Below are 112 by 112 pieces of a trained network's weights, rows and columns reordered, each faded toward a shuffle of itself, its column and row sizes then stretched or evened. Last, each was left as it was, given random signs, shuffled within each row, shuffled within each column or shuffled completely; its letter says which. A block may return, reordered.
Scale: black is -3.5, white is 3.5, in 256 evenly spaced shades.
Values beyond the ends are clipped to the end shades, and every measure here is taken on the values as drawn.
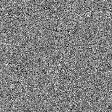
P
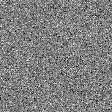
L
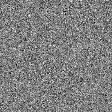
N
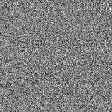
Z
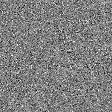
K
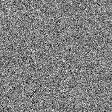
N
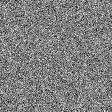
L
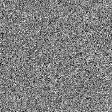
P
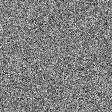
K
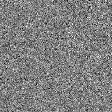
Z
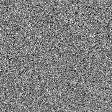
K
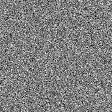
N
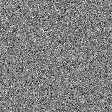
L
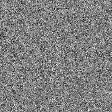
P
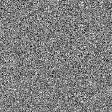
P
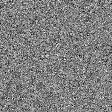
K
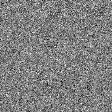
P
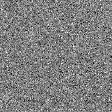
P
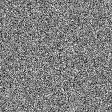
L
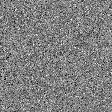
L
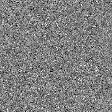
Z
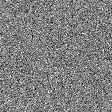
L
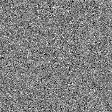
P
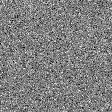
L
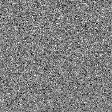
P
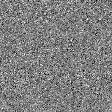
K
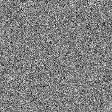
P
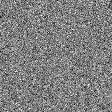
K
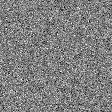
L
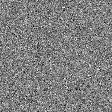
N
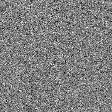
P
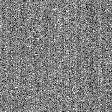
Z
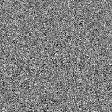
Z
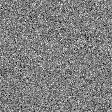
L
